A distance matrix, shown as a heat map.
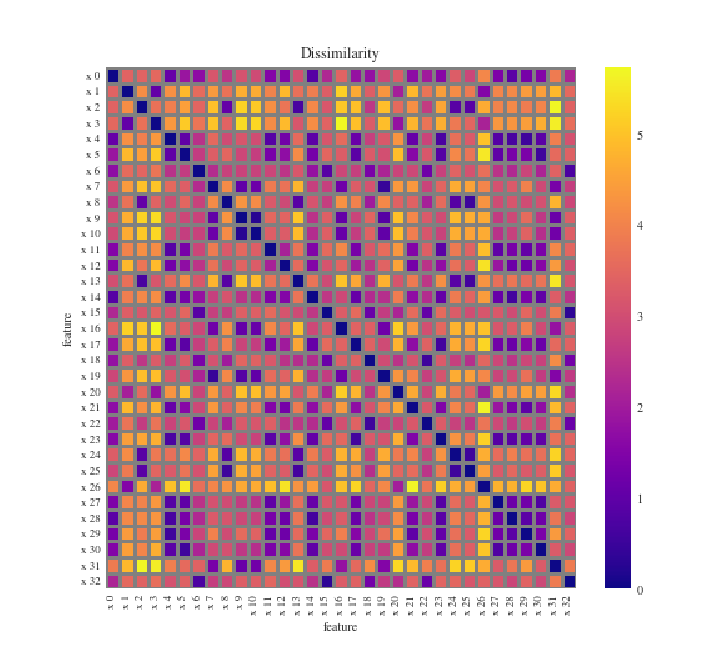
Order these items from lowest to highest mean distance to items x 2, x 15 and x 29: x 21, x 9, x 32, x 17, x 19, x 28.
x 32, x 28, x 21, x 17, x 19, x 9
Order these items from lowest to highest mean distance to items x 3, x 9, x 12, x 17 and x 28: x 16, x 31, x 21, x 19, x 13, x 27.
x 27, x 21, x 19, x 16, x 31, x 13
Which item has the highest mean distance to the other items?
x 26
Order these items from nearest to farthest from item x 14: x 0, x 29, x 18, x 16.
x 0, x 29, x 18, x 16
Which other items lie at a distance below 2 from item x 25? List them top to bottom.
x 2, x 8, x 13, x 24
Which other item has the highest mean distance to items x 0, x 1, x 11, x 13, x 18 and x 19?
x 31
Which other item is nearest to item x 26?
x 1
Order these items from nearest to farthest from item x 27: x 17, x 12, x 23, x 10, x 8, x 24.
x 23, x 17, x 12, x 10, x 8, x 24
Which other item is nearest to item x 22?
x 18
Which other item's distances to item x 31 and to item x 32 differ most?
x 15
